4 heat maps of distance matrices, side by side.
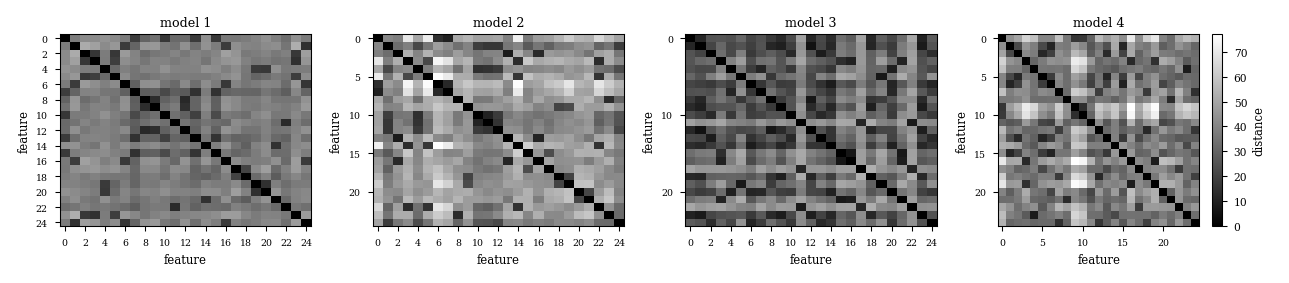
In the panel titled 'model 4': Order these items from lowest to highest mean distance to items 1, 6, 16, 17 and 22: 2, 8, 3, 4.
2, 3, 4, 8
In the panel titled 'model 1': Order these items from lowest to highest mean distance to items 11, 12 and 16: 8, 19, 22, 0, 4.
22, 8, 0, 19, 4
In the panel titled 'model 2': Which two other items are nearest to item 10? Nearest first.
11, 4
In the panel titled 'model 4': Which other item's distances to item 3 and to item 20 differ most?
16
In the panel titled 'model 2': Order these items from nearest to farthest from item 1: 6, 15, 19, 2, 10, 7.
10, 15, 2, 19, 7, 6
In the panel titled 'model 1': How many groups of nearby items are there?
8
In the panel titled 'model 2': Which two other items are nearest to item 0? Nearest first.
7, 6
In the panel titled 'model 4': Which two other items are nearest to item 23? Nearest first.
4, 14
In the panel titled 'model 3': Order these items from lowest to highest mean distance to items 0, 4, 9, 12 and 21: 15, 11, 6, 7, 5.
6, 7, 15, 5, 11
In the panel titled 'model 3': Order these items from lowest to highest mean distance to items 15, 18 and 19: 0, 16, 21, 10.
0, 16, 21, 10
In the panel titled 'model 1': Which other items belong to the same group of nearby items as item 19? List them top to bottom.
4, 20
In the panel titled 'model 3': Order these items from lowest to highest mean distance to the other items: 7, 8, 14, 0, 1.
14, 1, 0, 8, 7
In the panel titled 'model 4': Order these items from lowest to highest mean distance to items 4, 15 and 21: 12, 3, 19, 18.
12, 18, 3, 19
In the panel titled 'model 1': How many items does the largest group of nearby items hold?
5
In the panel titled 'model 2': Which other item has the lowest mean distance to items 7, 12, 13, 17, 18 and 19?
1
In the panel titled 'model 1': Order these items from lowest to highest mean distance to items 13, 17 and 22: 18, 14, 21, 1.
18, 21, 14, 1
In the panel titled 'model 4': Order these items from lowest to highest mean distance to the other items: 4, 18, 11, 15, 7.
15, 11, 4, 18, 7
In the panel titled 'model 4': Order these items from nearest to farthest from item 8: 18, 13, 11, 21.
21, 11, 13, 18
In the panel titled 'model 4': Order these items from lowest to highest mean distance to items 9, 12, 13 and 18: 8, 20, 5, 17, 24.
24, 5, 17, 8, 20
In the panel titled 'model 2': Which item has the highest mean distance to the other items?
6
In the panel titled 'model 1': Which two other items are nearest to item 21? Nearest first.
14, 18
